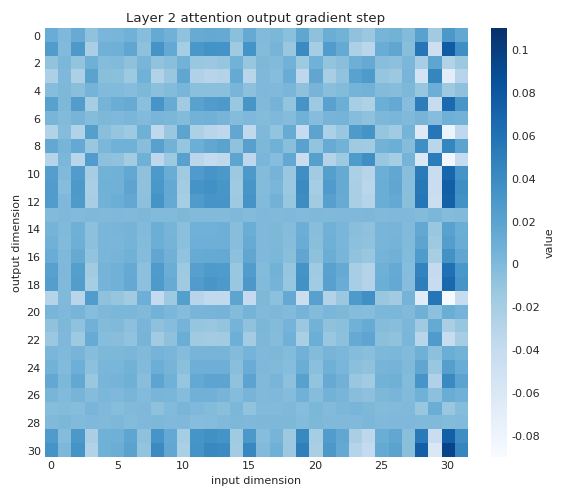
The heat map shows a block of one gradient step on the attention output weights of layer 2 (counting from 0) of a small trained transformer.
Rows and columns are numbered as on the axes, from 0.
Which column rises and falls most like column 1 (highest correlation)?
16
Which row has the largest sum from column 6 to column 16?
30
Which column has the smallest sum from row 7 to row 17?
29
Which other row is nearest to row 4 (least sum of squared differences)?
27
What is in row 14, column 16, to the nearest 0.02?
0
